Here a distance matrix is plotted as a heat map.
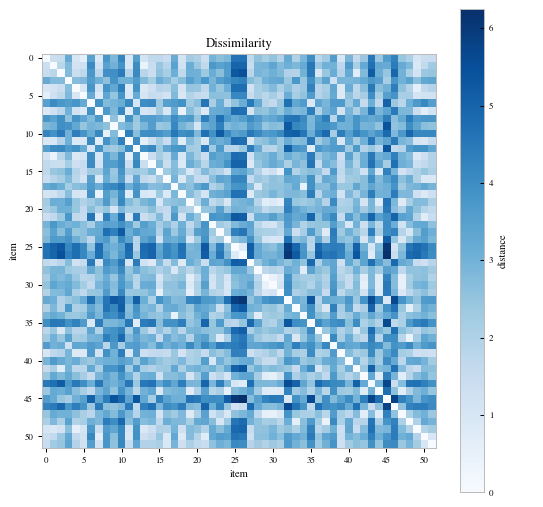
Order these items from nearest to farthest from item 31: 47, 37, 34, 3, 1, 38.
47, 37, 34, 1, 3, 38
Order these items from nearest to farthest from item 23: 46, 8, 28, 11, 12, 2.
28, 2, 11, 12, 46, 8
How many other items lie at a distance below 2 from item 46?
5
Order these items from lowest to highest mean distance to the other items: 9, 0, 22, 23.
0, 22, 23, 9
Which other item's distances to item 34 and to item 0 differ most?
17
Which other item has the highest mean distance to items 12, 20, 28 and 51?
45
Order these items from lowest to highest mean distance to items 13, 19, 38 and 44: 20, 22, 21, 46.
20, 22, 21, 46
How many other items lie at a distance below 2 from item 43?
3
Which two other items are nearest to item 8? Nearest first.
10, 38
